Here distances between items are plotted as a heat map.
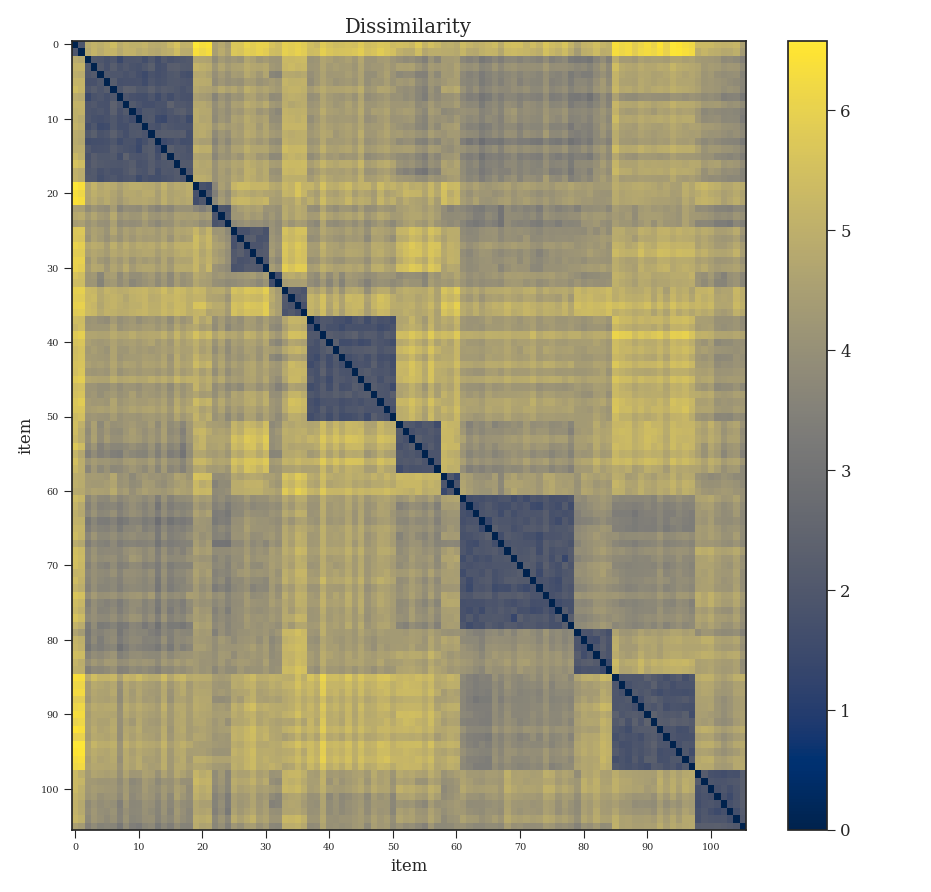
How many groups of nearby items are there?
14
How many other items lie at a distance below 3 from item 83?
5
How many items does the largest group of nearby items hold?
18
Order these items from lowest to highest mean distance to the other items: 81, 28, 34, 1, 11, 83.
11, 81, 83, 28, 34, 1
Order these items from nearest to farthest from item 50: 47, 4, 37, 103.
37, 47, 103, 4
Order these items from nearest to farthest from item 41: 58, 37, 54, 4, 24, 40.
37, 40, 24, 4, 58, 54
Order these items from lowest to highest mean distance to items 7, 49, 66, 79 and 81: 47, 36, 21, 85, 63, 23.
63, 47, 23, 21, 85, 36
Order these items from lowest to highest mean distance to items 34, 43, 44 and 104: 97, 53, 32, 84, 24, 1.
24, 32, 84, 97, 53, 1
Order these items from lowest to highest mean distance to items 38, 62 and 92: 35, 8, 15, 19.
15, 8, 19, 35
